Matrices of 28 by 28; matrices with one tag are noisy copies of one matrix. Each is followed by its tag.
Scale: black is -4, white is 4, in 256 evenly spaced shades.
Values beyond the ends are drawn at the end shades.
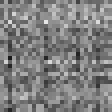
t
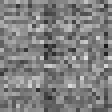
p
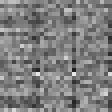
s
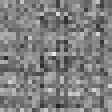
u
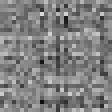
u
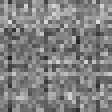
t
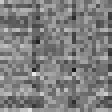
s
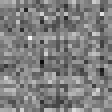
u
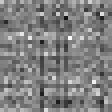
u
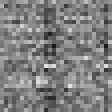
p
